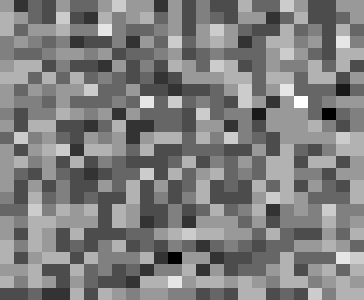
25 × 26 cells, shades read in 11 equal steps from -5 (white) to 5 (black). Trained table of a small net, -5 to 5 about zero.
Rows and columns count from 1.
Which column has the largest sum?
12
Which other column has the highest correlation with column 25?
11
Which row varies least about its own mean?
5
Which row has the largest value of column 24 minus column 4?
10
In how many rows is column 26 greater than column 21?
12
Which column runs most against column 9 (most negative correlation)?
20
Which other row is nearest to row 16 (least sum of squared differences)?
17
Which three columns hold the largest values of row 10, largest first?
24, 19, 9
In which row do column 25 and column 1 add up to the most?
8
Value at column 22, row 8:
1
